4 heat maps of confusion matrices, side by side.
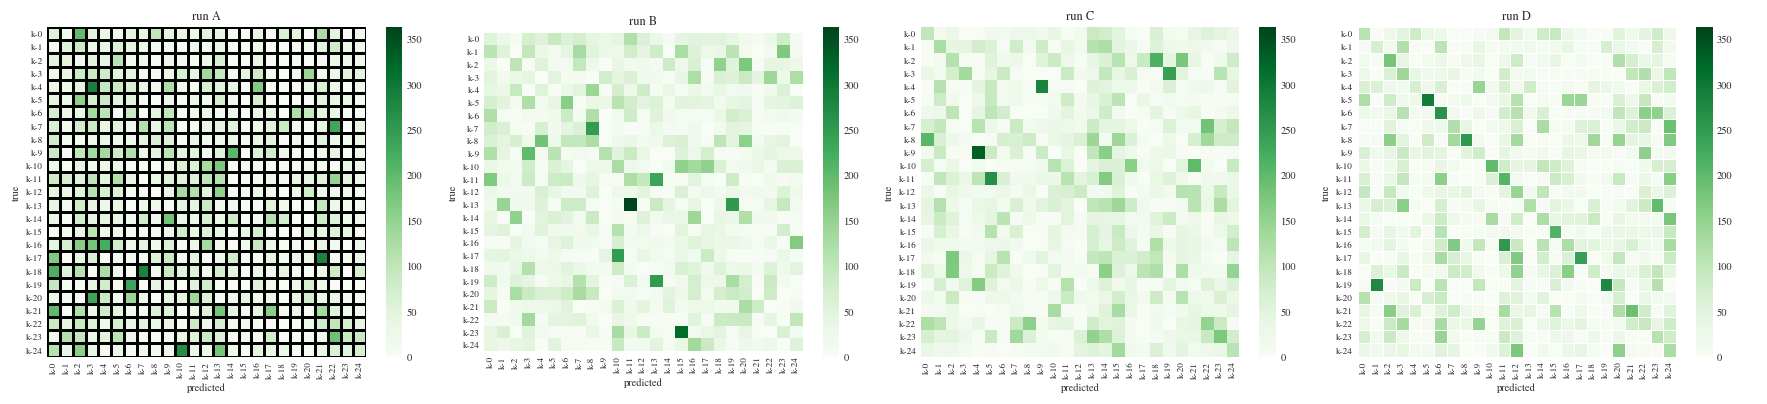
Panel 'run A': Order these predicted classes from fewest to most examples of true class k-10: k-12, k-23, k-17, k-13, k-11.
k-17, k-23, k-11, k-12, k-13
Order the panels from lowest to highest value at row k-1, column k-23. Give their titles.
run C, run A, run D, run B
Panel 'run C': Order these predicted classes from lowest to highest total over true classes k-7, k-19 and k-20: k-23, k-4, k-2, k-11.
k-2, k-23, k-11, k-4
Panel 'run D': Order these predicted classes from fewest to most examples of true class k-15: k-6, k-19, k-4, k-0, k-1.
k-1, k-19, k-4, k-0, k-6
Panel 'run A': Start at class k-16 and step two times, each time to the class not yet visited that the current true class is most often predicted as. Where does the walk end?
k-3
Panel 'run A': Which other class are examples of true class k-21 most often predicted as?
k-0
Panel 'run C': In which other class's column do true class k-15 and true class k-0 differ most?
k-5
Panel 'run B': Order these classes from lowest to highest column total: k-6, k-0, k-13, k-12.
k-12, k-13, k-6, k-0
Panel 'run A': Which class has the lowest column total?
k-15
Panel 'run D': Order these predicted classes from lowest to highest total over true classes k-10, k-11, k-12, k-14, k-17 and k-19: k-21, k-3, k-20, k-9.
k-21, k-9, k-3, k-20
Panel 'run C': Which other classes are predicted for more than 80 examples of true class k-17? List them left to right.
k-2, k-6, k-13, k-14, k-18
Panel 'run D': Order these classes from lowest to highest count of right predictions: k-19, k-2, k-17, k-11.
k-2, k-11, k-17, k-19
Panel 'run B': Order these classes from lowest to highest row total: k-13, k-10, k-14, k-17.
k-17, k-14, k-10, k-13
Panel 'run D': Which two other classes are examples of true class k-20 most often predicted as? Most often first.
k-0, k-6
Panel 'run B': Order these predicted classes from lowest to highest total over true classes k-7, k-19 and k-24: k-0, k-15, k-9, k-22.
k-9, k-15, k-22, k-0
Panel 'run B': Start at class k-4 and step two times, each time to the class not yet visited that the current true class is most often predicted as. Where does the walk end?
k-20
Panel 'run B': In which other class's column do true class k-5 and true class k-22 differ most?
k-6
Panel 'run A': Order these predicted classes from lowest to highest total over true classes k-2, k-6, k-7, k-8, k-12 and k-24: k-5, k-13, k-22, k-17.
k-17, k-5, k-22, k-13
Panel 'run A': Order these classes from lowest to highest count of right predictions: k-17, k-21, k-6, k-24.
k-17, k-24, k-6, k-21
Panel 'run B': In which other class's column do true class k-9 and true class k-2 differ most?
k-3
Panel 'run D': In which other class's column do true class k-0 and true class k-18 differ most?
k-16
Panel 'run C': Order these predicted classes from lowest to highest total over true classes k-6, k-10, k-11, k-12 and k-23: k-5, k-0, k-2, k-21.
k-0, k-2, k-21, k-5
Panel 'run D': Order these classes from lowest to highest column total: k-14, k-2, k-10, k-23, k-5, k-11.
k-10, k-5, k-14, k-23, k-2, k-11
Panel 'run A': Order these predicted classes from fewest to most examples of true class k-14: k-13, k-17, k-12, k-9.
k-13, k-12, k-17, k-9
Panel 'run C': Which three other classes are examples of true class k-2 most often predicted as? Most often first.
k-18, k-20, k-15
